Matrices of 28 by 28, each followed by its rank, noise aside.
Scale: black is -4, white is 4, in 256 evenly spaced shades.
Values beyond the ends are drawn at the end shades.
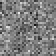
eight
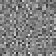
five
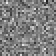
eight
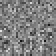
eight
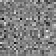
five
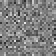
five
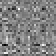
four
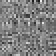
six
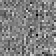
eight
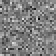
eight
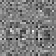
four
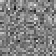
eight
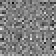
five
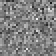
eight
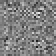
five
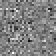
five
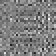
five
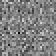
seven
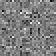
four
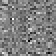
four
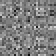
four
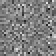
eight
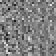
seven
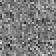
eight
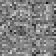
six
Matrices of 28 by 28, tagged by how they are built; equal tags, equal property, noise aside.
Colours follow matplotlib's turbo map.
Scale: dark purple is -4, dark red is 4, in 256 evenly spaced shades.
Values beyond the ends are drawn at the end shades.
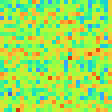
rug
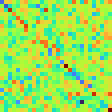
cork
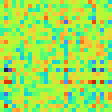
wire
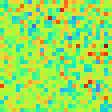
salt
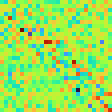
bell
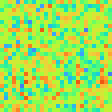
rug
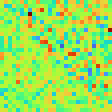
salt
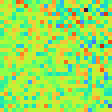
salt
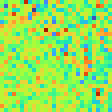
salt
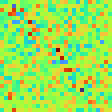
bell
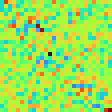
bell
